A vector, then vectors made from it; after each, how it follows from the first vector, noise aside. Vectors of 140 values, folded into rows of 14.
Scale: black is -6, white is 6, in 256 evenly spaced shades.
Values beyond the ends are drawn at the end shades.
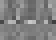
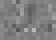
wrapped around, partly zeroed.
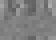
partly zeroed.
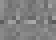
shrunk.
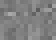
wrapped around, shrunk.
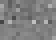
partly zeroed.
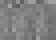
wrapped around, shrunk.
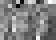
wrapped around, scaled up.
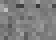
wrapped around, negated, partly zeroed.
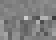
reversed, partly zeroed.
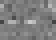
partly zeroed.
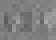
wrapped around, partly zeroed.
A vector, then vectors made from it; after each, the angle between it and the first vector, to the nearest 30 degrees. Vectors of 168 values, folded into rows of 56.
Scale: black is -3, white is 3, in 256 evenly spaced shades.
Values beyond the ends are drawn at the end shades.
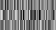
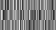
30 degrees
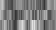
90 degrees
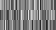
120 degrees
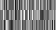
120 degrees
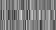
120 degrees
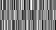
90 degrees
